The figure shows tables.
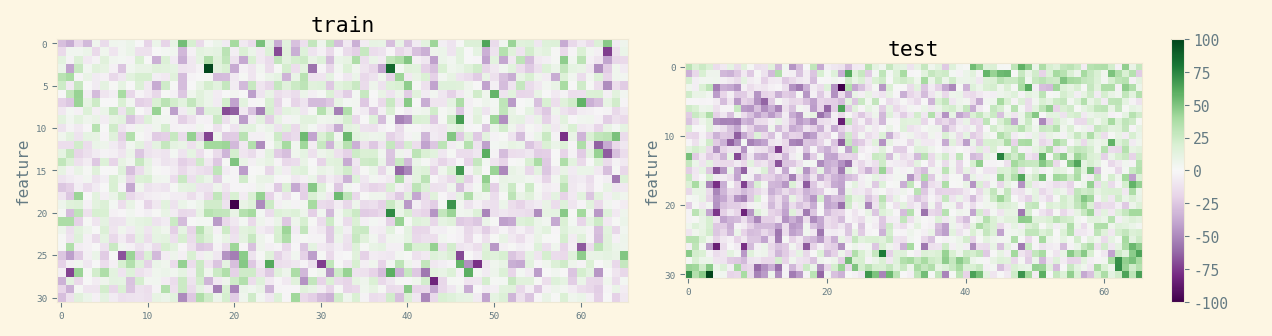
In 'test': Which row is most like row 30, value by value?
0
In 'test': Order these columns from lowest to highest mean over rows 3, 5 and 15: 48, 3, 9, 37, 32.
9, 32, 3, 37, 48
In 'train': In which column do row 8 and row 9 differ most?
46
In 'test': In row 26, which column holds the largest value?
64
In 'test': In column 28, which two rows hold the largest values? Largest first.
27, 15
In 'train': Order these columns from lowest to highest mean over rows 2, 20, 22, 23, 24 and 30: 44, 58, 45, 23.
23, 44, 45, 58
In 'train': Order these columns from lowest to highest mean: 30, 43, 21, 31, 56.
43, 31, 30, 56, 21
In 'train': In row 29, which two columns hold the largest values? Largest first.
40, 12
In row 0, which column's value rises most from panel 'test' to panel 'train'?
23
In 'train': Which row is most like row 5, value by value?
2
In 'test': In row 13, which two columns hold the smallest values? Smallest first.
7, 17
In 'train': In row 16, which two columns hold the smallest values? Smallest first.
64, 33
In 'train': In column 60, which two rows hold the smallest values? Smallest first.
24, 11
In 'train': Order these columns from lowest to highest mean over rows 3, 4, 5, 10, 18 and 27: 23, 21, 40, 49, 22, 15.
49, 15, 21, 23, 22, 40
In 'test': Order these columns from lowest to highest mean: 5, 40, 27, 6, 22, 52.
22, 5, 6, 40, 27, 52
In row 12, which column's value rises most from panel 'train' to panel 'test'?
63
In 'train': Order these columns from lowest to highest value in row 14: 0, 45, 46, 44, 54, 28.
44, 45, 46, 28, 54, 0
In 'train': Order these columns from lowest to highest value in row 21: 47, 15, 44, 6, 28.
47, 6, 15, 44, 28
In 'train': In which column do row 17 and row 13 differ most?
63
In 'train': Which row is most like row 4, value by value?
21
